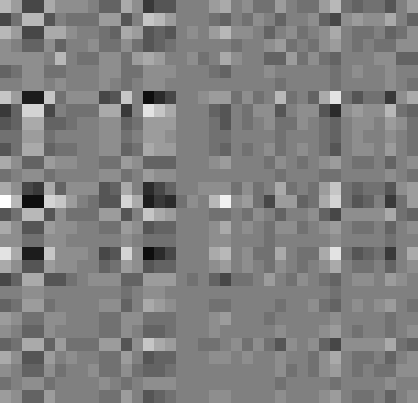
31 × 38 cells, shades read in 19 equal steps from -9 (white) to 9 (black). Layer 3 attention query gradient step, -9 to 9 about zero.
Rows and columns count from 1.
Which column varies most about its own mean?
14
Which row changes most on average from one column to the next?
16
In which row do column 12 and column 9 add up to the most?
9
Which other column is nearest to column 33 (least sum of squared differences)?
11
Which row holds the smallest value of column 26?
8
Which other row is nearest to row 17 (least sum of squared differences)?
2
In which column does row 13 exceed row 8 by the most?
31
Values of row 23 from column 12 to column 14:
1 0 -1
